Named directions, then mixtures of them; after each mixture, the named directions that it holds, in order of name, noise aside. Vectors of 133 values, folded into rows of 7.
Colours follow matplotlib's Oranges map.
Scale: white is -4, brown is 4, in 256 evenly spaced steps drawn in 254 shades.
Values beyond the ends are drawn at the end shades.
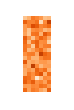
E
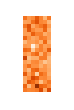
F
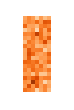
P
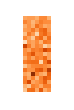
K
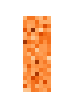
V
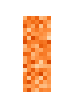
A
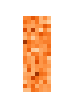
V.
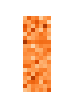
A, F, V.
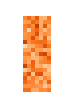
A, E, K.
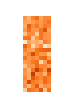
F, K.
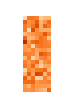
A, E, V.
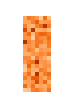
V.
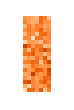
K.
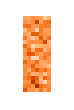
E, F, P.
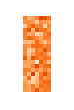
A, P, V.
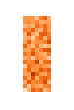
K, V.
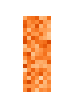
A.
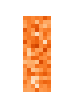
F, P.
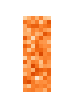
E, K.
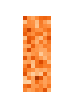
A, E, K.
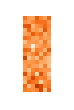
F.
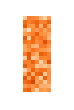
A, E, P.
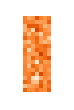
E, P, V.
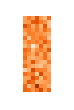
A, F.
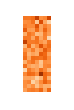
A, P.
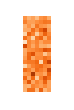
K.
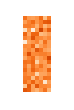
P, V.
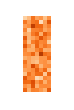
E.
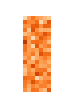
E, V.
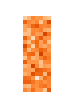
E, K.
